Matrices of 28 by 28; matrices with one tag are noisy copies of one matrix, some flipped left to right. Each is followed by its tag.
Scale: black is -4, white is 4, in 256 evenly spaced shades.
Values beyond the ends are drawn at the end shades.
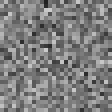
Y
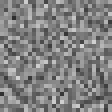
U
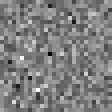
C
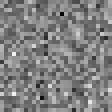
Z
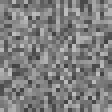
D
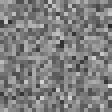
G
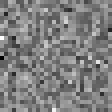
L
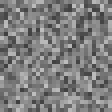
L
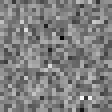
Y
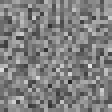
D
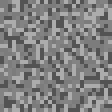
D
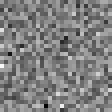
U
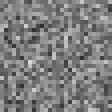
Y
